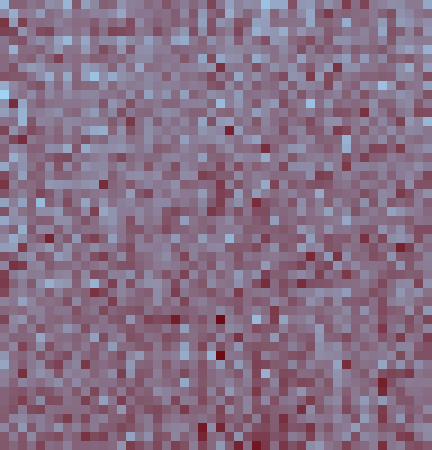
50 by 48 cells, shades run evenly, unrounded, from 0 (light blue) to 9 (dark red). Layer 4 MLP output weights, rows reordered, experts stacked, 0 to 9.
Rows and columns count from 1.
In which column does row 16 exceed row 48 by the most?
3
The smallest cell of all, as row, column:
11, 1
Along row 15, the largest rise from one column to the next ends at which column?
26
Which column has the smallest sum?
8
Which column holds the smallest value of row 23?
5
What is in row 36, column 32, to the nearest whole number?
2
